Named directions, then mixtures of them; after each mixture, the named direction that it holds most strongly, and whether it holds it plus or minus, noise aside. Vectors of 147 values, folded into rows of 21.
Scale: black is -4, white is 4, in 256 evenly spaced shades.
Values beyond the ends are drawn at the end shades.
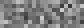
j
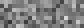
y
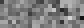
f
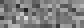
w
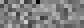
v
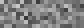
v, plus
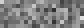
f, minus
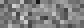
v, plus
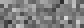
y, plus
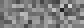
j, minus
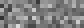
y, plus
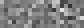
f, minus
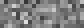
v, plus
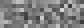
j, plus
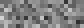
y, minus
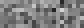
y, plus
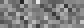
v, minus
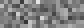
v, minus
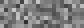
v, minus
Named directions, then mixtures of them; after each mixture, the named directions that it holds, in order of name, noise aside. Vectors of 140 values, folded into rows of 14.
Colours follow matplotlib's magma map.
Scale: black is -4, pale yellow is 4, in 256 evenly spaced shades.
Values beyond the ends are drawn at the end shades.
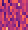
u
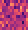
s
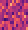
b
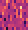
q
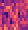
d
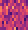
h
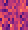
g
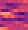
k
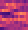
k.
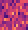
b, d.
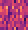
h, q.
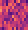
b, h.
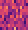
h, q.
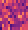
d, g.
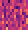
s, u.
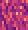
h, q.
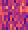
g, h, q.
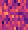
h, k, u.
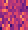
g.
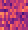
g, k, u.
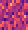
b.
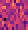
b, q.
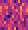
h, q, s.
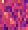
d, u.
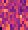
g.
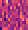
g, q, u.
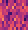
g, h.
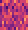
h.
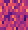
h, s.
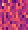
d, u.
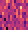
q.
